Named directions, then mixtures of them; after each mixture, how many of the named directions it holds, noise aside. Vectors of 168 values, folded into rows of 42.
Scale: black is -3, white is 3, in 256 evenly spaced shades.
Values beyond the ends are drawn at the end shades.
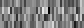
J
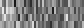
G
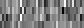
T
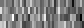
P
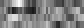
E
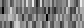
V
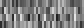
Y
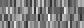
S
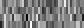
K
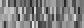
three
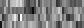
three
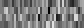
three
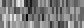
four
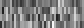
one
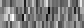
four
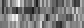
two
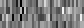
two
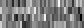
two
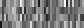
three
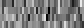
four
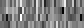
two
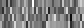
four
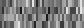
one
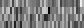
one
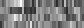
three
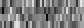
one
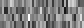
four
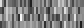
two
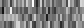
one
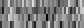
one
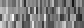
two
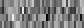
three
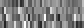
two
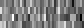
one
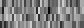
four
